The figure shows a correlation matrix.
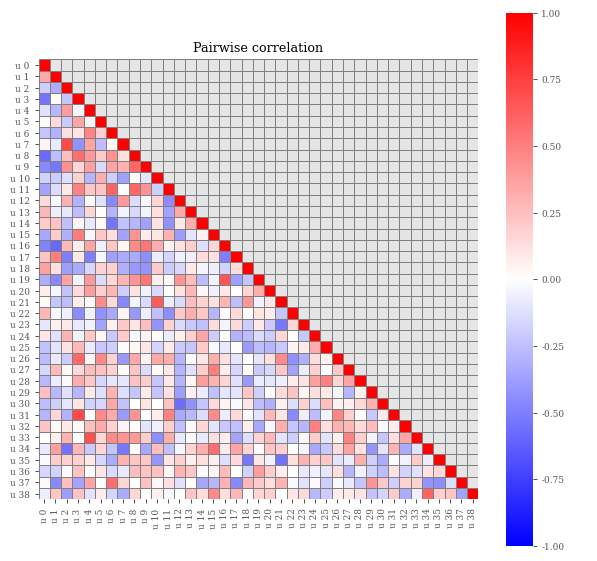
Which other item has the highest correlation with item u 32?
u 24
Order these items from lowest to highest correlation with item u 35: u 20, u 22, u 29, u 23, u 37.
u 37, u 29, u 20, u 22, u 23
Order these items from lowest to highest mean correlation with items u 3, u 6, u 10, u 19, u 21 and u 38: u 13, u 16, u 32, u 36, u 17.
u 17, u 32, u 13, u 36, u 16
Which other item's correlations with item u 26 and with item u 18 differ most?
u 3
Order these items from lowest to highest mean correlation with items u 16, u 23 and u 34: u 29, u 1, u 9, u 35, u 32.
u 32, u 29, u 1, u 35, u 9
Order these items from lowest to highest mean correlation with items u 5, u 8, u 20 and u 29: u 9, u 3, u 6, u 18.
u 18, u 9, u 3, u 6
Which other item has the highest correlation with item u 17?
u 1
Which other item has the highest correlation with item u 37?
u 6
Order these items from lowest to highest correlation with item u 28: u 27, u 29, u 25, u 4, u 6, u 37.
u 37, u 6, u 29, u 4, u 27, u 25
